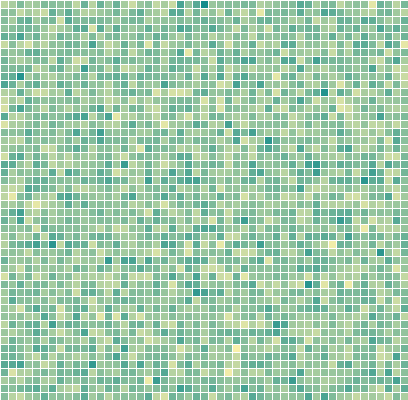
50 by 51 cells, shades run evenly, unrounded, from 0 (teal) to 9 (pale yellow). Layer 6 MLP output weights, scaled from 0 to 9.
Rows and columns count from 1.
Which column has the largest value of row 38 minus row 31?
7
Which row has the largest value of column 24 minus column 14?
15
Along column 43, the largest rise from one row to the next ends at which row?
13
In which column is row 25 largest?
2
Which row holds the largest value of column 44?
36
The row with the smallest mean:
23
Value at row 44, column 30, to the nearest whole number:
9
